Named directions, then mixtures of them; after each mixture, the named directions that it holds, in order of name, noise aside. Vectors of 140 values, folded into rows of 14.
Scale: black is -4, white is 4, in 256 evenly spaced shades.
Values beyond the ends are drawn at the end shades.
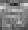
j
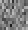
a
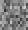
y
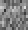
a, j, y.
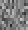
a.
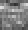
j.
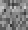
a, j, y.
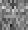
a, j.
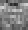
j.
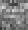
a, j.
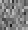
a.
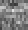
a, j.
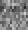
a, j, y.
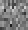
a, j, y.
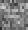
a, j, y.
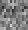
a, j, y.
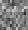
a, j, y.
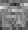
j.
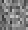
a, y.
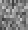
a, j.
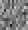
a, y.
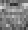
j.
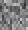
a, j, y.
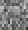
j, y.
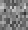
a, j, y.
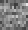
a, j, y.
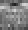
j.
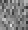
a.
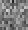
a, j.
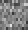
a, j.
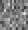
a, y.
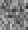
a, j, y.
